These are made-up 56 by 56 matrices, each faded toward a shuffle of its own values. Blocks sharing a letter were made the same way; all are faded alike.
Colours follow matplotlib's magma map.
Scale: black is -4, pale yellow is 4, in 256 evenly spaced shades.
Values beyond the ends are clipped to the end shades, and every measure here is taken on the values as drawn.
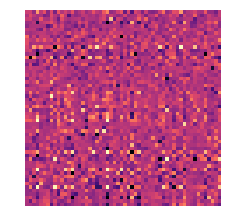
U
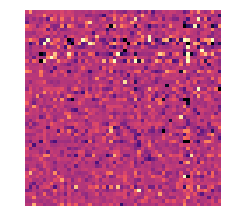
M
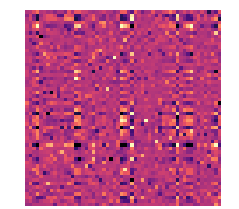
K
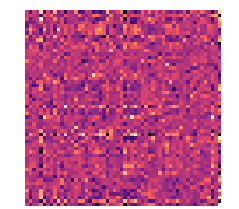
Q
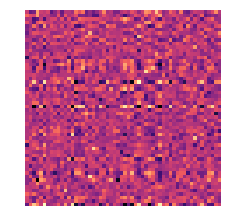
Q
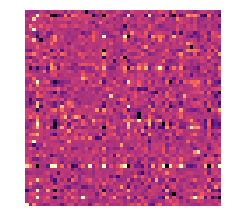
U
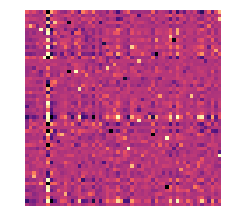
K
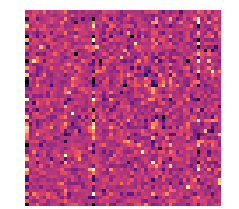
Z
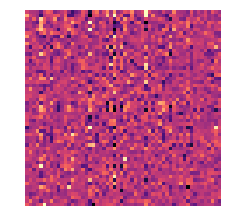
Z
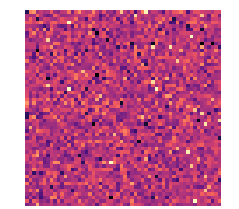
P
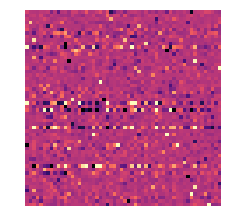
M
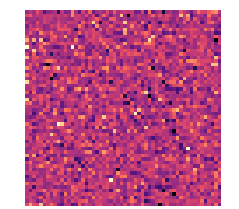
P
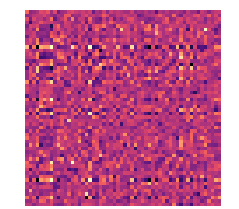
Q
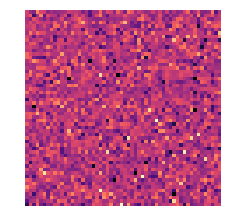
P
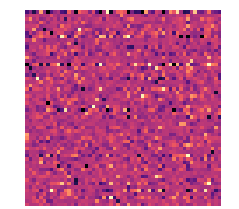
M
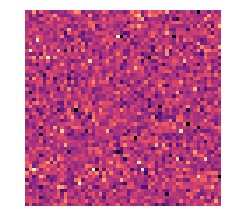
P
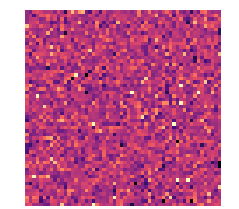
P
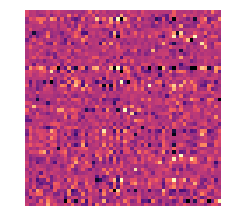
U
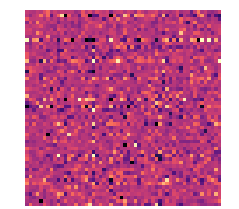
M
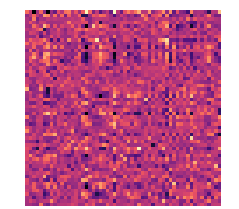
Q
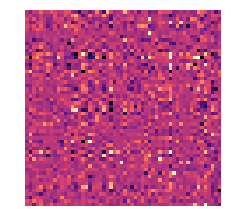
U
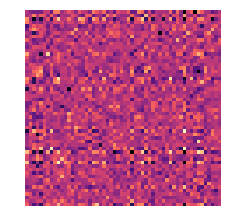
Q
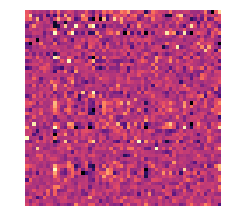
U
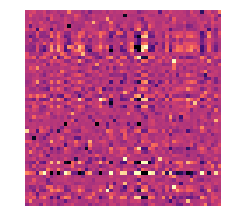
K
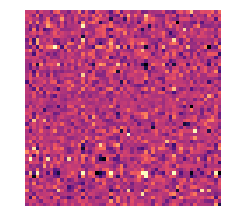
U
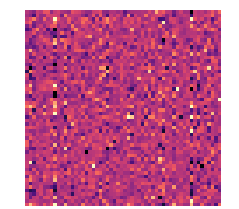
Z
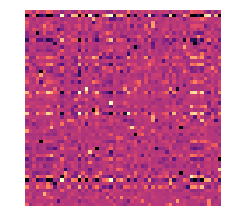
K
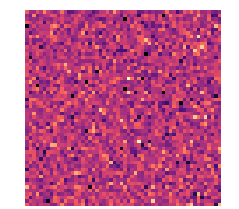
P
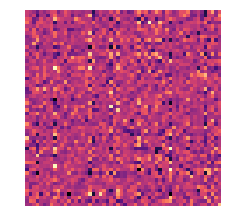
Z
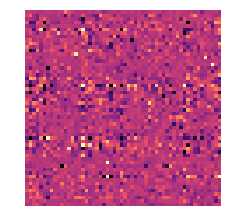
M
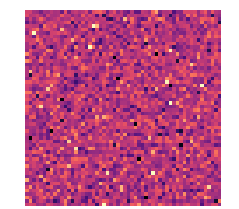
P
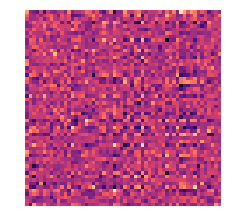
Q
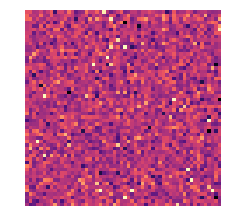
P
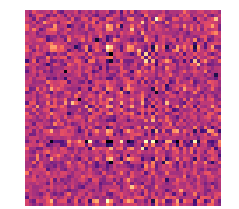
Q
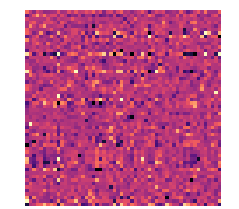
U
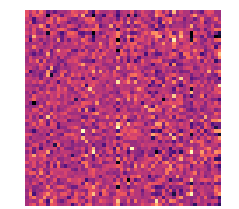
Z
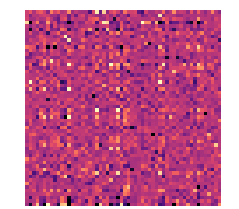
U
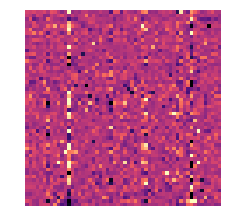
Z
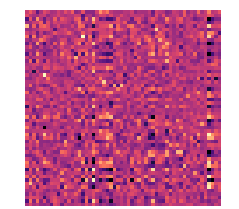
Q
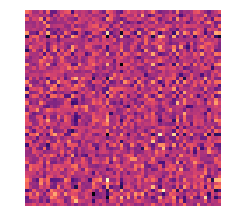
Q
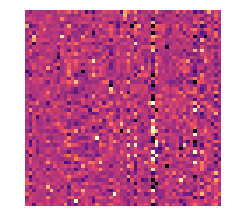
Z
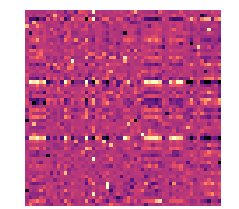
K
